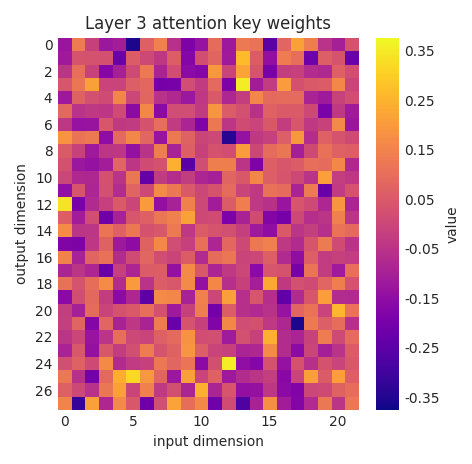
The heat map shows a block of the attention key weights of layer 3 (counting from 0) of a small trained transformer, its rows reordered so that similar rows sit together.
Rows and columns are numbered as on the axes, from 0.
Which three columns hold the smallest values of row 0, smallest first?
5, 15, 9
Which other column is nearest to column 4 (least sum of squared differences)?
21
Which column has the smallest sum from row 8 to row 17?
1
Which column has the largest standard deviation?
12
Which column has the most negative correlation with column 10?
11
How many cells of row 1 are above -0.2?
19
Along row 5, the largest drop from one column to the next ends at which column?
7
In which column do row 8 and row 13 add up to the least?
3
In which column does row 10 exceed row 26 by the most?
14
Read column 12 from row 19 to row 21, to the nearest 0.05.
0.2 0.05 0.15
